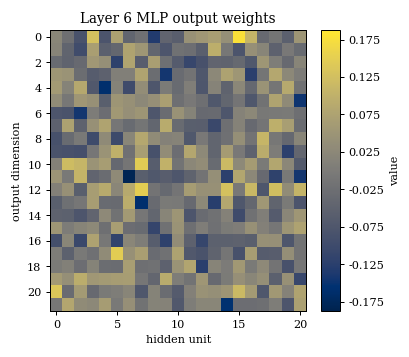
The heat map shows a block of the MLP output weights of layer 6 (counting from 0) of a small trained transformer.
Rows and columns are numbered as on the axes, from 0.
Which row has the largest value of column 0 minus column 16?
3
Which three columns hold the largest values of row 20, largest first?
0, 15, 20
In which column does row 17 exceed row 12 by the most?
5
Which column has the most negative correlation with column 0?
17
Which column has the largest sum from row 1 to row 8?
7
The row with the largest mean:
12
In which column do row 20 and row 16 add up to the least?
9
